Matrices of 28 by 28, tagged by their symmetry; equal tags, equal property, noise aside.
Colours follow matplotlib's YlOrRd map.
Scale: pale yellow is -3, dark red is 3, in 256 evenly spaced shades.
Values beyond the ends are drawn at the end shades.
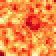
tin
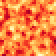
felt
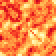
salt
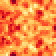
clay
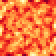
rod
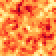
tin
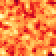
felt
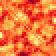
rod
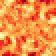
rod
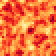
salt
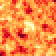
tin
